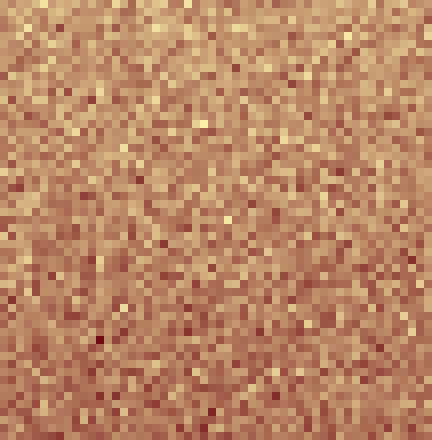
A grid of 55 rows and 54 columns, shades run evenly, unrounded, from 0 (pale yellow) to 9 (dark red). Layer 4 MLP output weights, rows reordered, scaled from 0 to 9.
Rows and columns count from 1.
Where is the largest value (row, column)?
43, 13
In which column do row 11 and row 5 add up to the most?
37
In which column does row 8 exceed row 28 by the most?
29
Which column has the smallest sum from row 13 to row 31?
41
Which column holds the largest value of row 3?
54
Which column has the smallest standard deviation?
14
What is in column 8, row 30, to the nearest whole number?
6
